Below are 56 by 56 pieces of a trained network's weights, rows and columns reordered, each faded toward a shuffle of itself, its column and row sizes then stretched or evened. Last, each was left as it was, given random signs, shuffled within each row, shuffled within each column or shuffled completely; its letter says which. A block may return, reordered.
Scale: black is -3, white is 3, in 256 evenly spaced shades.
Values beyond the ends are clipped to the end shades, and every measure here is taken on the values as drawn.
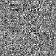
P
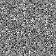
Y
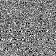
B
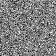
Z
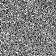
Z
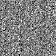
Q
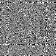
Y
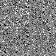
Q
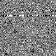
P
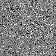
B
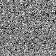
B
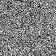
Z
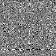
Y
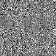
Y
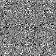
Y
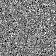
Z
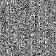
Q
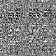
P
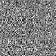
P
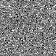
B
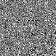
Y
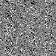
Q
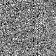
Q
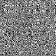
P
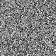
Z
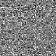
P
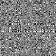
P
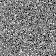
Z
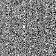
Q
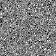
Q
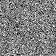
Z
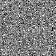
Q
